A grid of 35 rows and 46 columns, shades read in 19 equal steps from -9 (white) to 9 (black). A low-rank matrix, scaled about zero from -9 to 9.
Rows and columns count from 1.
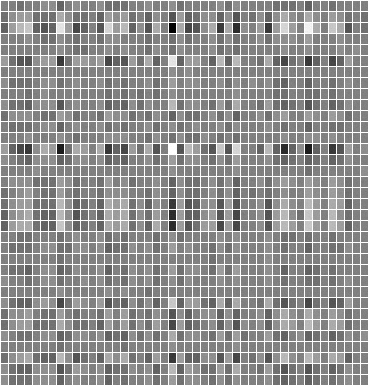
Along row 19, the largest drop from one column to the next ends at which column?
23
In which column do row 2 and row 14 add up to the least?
22
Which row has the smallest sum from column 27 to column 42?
3
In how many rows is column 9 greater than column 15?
7
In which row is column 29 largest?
14
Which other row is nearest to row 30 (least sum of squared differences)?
2
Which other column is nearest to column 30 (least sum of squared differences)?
28
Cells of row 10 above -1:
31
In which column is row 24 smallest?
34
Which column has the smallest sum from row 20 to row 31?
39
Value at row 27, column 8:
-1
